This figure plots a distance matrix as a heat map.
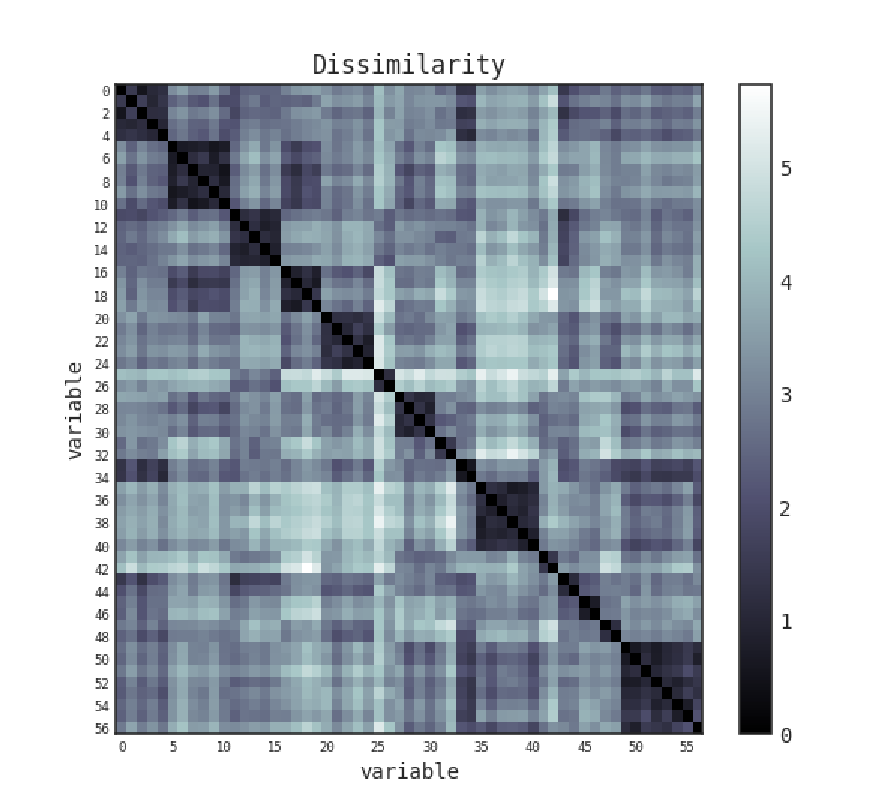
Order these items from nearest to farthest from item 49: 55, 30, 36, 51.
51, 55, 30, 36
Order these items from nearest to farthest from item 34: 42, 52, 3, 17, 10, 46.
52, 3, 10, 46, 17, 42
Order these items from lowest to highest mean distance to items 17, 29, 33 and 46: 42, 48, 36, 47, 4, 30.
4, 30, 48, 47, 36, 42
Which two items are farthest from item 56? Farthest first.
25, 18
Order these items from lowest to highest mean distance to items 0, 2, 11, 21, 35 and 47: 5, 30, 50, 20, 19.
50, 20, 5, 30, 19
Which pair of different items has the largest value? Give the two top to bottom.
18, 42
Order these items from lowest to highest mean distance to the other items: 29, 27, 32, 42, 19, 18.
29, 27, 19, 18, 32, 42
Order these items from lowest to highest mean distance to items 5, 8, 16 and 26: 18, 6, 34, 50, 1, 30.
6, 18, 1, 34, 30, 50
